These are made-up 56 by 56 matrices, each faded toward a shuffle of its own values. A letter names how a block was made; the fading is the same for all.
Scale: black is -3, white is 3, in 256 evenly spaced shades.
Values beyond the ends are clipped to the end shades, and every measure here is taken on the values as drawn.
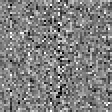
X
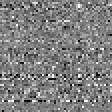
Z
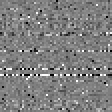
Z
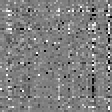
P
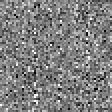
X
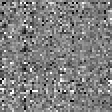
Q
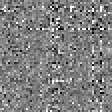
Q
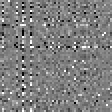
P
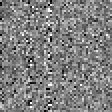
X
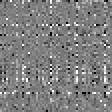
P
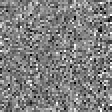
X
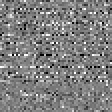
Z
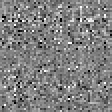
Q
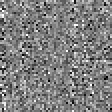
X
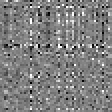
P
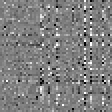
P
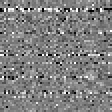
Z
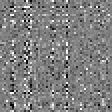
P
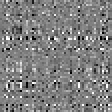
P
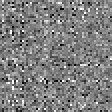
Q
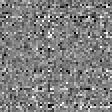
Q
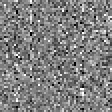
X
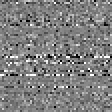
Z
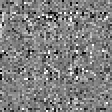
Q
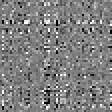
P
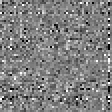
Q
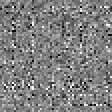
Q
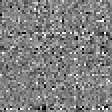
Q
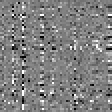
P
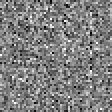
X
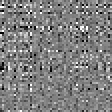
P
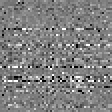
Z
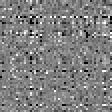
P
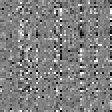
P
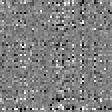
P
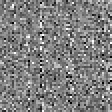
X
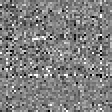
Q
